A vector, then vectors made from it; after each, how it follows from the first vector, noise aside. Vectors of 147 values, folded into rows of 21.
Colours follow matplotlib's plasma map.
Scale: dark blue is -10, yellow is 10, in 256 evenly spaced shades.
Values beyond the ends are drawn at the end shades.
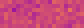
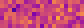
scaled up.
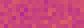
reversed, negated, shrunk.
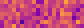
wrapped around, scaled up.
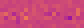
reversed, partly zeroed.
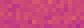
wrapped around, shrunk.
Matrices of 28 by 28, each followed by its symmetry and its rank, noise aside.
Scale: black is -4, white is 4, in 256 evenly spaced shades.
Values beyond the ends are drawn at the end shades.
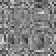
no symmetry, rank four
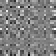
antisymmetric, rank two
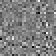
antisymmetric, rank four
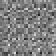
no symmetry, rank four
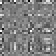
no symmetry, rank three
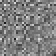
symmetric, rank four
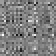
no symmetry, rank three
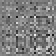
symmetric, rank two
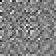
symmetric, rank four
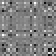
symmetric, rank two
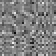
no symmetry, rank three
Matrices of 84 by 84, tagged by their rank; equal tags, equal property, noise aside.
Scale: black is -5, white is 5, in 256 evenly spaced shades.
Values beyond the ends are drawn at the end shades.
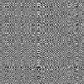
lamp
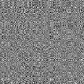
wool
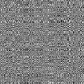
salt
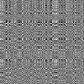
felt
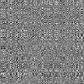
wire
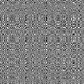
felt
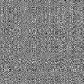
wool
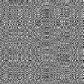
wire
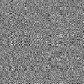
wool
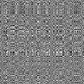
wire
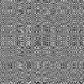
lamp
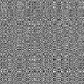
lamp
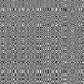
felt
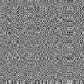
wire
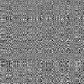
wire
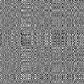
lamp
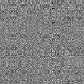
wool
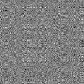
wool
